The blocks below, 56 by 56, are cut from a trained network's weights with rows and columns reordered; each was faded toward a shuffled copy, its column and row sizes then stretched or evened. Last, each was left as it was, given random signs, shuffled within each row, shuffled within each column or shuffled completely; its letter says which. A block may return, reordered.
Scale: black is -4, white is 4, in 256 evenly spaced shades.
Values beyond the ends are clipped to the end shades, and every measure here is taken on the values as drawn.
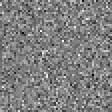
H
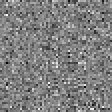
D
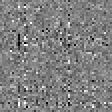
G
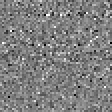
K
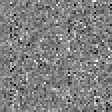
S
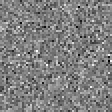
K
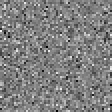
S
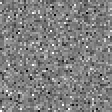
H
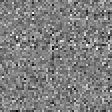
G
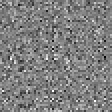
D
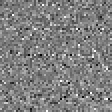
K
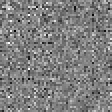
G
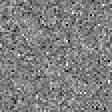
H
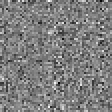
G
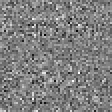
G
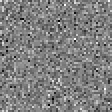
S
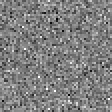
H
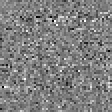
K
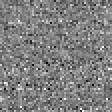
K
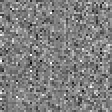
S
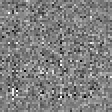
G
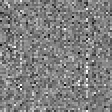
S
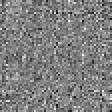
D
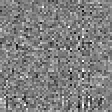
D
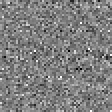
K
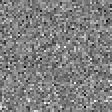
H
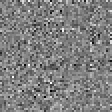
G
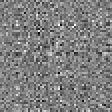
D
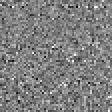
K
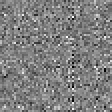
D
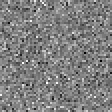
H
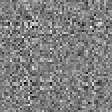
D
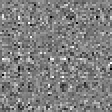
D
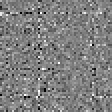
D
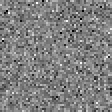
H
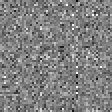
G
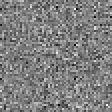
G
